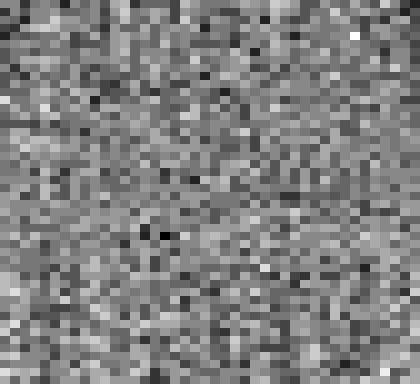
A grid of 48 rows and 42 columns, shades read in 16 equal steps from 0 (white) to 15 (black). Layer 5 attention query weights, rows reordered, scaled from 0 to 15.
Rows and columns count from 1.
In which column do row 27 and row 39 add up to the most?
19
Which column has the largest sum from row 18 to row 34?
37
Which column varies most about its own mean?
1
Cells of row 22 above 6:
32
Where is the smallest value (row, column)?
5, 36
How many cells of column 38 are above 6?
30
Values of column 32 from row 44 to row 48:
3 3 5 8 5
